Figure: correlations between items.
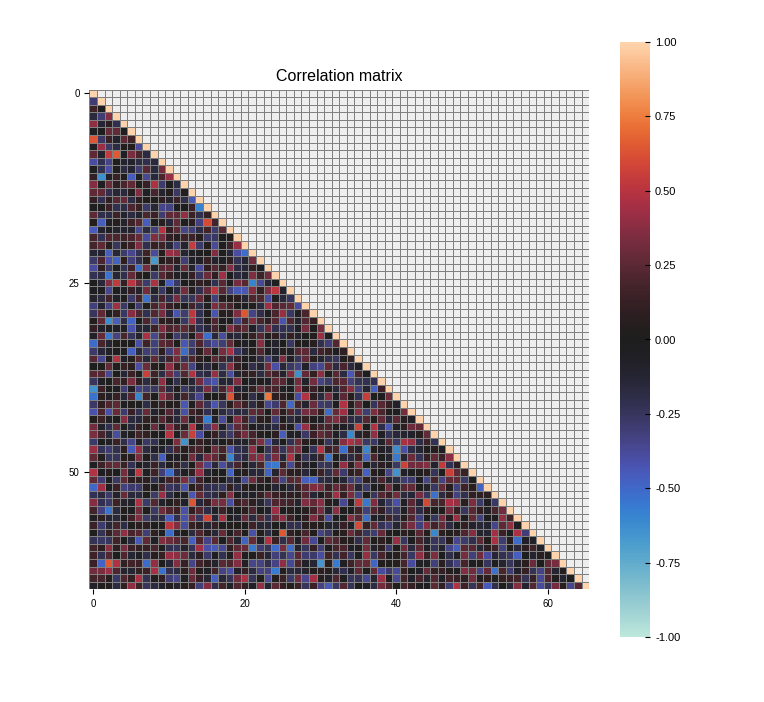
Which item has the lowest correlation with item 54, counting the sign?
36
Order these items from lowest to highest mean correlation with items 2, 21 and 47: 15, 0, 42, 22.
42, 22, 15, 0
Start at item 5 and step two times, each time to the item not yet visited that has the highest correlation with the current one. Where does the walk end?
58
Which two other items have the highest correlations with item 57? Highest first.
35, 10
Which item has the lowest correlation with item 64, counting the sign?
16
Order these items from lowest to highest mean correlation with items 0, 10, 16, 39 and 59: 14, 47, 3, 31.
14, 3, 47, 31
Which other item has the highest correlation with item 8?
3
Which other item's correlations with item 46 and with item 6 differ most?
0
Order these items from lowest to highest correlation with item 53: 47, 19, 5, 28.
5, 19, 47, 28
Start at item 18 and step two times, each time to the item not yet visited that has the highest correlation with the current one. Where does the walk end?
23
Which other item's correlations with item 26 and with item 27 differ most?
37
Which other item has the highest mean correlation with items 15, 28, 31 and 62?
17
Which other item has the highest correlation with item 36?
40
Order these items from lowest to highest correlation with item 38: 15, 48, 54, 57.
15, 57, 54, 48
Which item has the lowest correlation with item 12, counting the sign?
46
